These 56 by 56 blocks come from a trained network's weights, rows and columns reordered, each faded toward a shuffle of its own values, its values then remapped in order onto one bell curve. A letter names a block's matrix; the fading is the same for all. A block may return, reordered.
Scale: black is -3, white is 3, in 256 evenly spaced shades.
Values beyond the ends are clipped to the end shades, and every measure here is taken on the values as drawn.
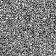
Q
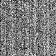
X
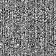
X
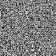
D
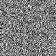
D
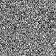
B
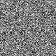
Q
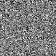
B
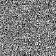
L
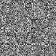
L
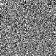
L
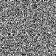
Q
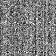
X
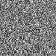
Q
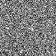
B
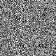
L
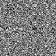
D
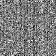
X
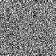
D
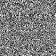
B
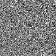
L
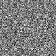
D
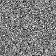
B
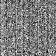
X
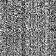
X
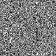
L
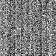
X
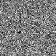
Q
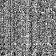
X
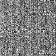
X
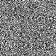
Q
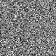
B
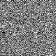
D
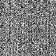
X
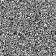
Q
